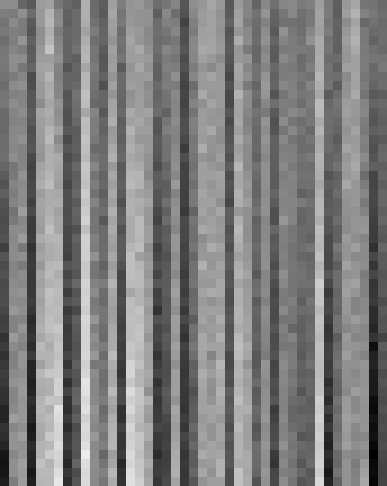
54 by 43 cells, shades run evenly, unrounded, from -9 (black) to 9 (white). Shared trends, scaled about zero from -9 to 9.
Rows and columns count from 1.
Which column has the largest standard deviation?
42
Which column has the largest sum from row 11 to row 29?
10
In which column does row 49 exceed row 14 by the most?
7
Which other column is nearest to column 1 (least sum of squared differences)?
37
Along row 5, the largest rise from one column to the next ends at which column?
27
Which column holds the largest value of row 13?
36
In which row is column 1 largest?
1
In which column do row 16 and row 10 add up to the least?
21
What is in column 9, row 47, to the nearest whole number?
-2
